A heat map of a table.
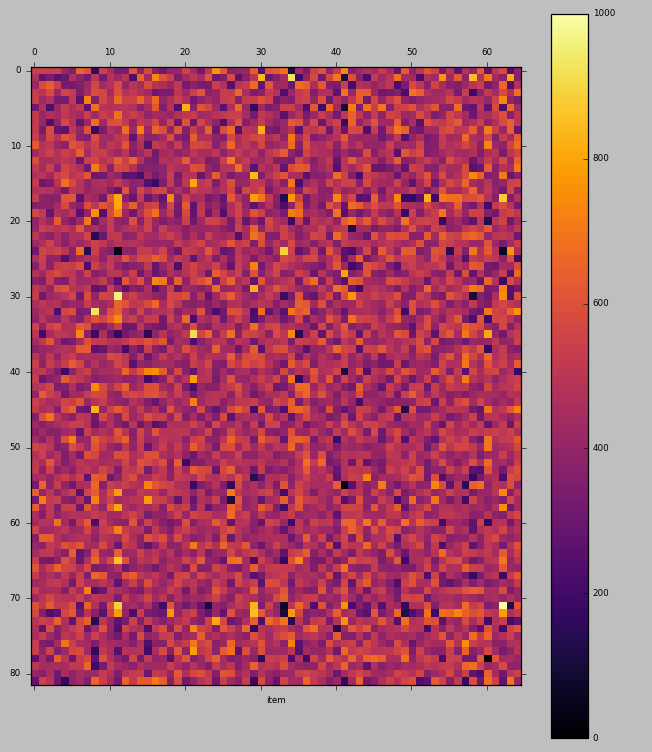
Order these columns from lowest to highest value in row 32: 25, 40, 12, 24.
24, 25, 40, 12
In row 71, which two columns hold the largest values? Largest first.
62, 11
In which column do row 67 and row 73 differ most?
8
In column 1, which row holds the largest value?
57
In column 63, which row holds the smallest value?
71
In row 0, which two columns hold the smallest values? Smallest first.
34, 8
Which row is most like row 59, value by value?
23
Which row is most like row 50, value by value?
10
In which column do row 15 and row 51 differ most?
21
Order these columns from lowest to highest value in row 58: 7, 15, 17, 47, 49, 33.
33, 49, 17, 15, 47, 7
